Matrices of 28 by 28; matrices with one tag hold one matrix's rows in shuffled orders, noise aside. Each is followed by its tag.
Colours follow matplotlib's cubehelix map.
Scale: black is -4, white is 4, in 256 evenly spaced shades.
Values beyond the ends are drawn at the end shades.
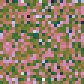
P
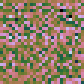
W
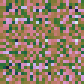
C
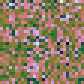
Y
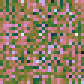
P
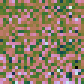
W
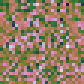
Y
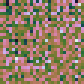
C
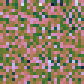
P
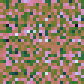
C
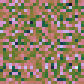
W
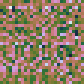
W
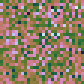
P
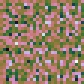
C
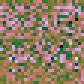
W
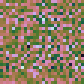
P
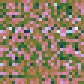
W
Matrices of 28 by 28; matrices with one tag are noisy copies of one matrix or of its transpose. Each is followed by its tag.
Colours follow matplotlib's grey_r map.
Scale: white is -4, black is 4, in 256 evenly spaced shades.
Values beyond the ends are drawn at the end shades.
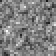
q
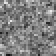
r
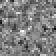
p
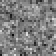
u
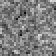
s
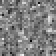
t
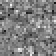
t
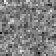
r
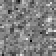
t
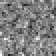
s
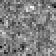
q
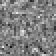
p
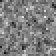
q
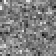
r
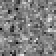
t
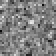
p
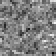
s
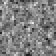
p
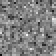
u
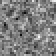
s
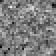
q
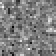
t
